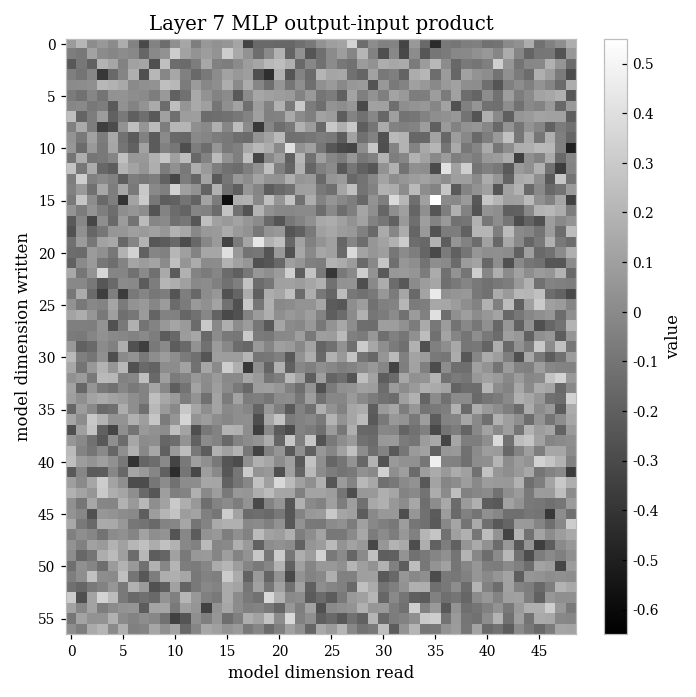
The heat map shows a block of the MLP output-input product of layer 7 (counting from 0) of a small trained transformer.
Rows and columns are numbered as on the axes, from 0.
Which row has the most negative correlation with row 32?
8
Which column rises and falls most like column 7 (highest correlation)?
32
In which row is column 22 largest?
6
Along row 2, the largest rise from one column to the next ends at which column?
9
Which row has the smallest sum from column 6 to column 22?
40
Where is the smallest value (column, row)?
15, 15
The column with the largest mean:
20
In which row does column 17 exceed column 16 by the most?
25
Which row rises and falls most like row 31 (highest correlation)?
51
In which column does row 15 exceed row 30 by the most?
35
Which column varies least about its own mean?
14
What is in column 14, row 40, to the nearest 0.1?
-0.1
